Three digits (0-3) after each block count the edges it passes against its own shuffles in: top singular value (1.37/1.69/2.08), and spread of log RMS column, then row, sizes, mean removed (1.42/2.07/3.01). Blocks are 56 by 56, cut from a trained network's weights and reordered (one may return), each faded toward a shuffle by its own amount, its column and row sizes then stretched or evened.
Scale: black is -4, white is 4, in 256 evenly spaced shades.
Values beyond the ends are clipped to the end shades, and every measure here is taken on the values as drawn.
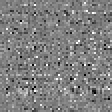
1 1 2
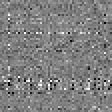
2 1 2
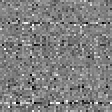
2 0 2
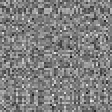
3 0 0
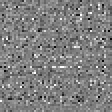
0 1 2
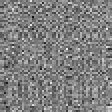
3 0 0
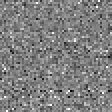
1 0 1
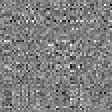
3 1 2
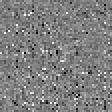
0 1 1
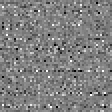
0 1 2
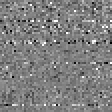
0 1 2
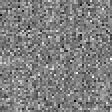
1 0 0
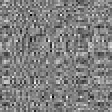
3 1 2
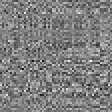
3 0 2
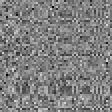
3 0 1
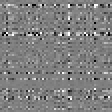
3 2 3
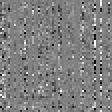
1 3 1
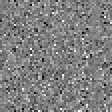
1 1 0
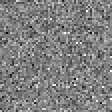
0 0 1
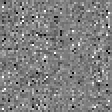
1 2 1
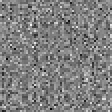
2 0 0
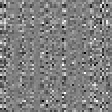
3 3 1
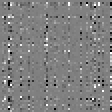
2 3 2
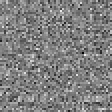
2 0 0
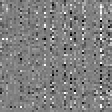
2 3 1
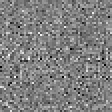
1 0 1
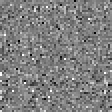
0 0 1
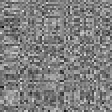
3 0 0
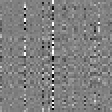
3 2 0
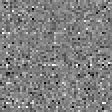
0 1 2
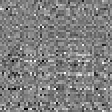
2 0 2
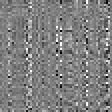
3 3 1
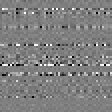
3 0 3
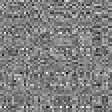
3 0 2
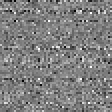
2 0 2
